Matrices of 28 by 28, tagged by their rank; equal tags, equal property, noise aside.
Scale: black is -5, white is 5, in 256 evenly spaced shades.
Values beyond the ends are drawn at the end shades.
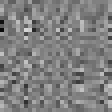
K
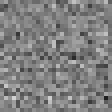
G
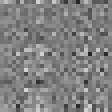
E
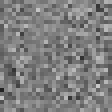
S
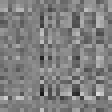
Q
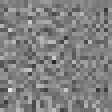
G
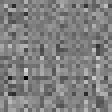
K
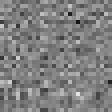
E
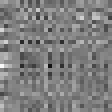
K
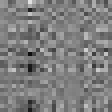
K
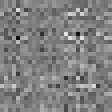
E
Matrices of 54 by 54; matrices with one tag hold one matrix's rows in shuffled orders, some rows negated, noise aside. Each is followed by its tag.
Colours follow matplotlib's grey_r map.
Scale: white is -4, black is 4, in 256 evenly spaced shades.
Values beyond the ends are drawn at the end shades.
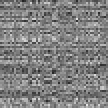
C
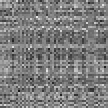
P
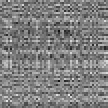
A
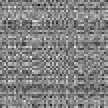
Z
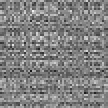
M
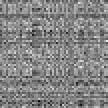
Z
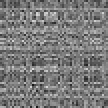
M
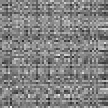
A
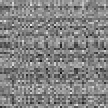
P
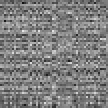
C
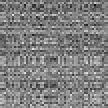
M
